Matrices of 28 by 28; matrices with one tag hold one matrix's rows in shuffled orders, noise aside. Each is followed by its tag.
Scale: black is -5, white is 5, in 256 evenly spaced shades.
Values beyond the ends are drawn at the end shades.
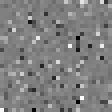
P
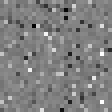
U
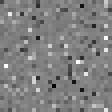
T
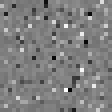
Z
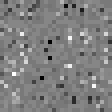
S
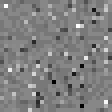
T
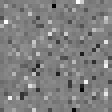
T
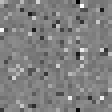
P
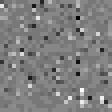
P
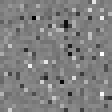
U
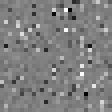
Z
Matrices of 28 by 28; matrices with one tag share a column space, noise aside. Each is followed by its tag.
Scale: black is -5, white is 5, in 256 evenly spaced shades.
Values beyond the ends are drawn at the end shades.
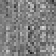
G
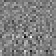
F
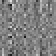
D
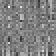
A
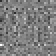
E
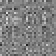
E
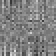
A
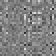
E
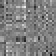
A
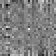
D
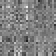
A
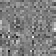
F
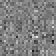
F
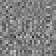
F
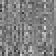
G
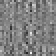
G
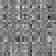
A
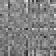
D
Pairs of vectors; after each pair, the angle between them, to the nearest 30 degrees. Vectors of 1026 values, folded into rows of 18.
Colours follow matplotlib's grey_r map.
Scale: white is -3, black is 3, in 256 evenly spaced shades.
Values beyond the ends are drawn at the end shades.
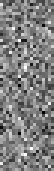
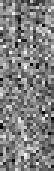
30 degrees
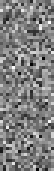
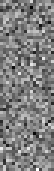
150 degrees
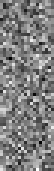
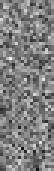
150 degrees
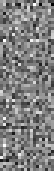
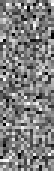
150 degrees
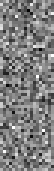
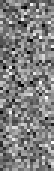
90 degrees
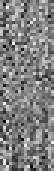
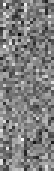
150 degrees
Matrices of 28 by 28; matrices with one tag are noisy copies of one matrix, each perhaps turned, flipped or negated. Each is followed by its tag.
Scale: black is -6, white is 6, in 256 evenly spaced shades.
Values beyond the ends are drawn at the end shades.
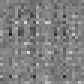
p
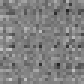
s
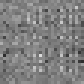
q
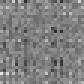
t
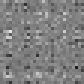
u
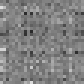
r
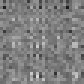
u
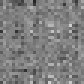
r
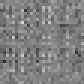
q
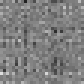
t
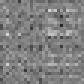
p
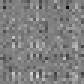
u
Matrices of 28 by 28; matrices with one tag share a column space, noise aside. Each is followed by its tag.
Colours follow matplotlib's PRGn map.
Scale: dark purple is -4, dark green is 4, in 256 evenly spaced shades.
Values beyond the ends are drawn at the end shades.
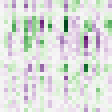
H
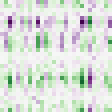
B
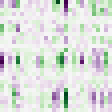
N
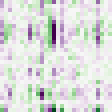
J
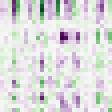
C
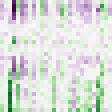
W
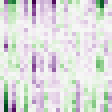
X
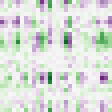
B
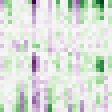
X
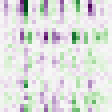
C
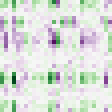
B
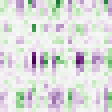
N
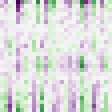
X
